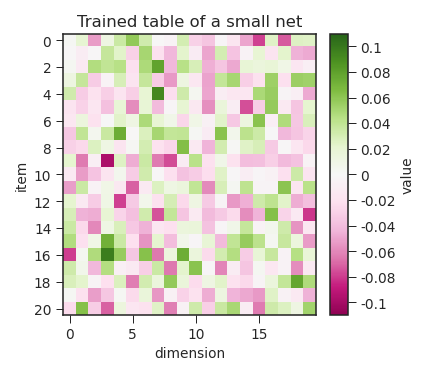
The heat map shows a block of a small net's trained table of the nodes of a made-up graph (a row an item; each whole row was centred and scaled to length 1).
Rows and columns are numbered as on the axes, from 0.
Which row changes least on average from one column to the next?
10
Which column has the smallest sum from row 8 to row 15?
5
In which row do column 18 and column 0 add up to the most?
18
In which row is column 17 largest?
11
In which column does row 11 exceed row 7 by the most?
17
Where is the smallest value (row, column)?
9, 3
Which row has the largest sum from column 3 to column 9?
7
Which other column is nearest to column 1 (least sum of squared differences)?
19
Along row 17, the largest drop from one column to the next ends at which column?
8
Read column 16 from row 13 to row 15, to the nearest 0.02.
0.06 0 0
